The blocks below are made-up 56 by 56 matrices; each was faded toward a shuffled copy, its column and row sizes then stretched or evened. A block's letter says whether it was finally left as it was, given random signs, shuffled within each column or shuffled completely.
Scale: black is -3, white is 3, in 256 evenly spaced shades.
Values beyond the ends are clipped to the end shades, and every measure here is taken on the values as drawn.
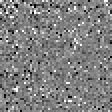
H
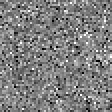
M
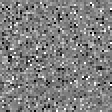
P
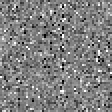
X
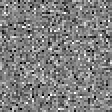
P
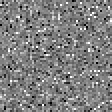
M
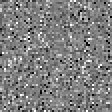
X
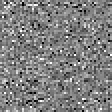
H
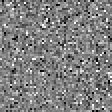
X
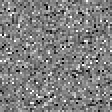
M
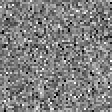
M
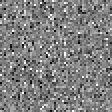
X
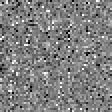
X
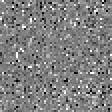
H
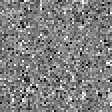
P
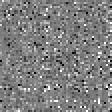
H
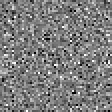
P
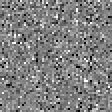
P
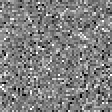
X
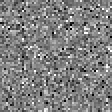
P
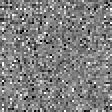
P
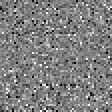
H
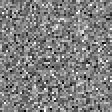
M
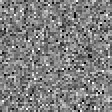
M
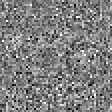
H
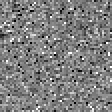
M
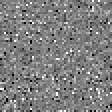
P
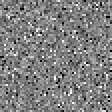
M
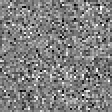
P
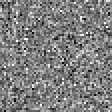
M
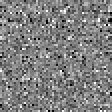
H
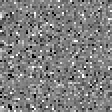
P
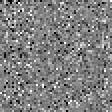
X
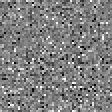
P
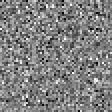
P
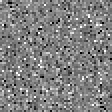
X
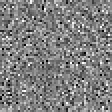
H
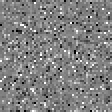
P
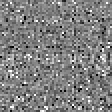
H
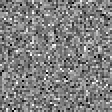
M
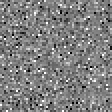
M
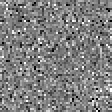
H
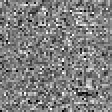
H
